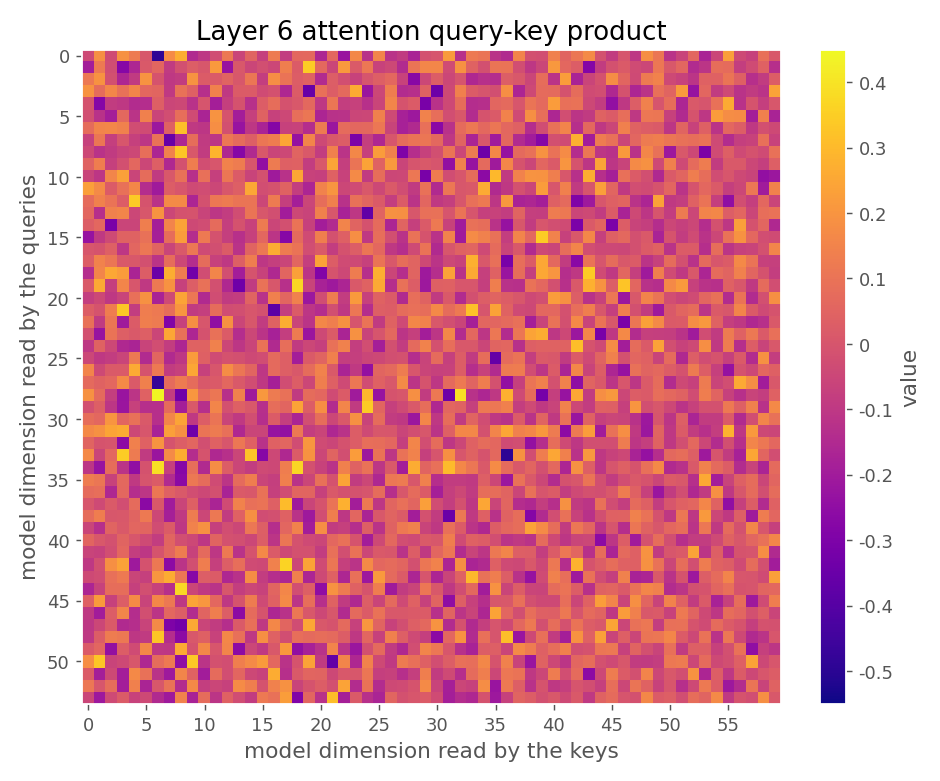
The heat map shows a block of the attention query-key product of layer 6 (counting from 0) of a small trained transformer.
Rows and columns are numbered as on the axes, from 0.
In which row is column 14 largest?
33
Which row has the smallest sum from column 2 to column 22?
4
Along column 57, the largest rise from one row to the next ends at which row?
50
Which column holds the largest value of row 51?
16
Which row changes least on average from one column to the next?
40
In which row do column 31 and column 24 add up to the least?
38
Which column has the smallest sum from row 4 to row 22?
13
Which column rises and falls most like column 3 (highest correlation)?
43
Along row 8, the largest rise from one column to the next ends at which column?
35
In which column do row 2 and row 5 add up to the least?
28
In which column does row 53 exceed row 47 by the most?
8
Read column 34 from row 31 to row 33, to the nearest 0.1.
0 0.1 0
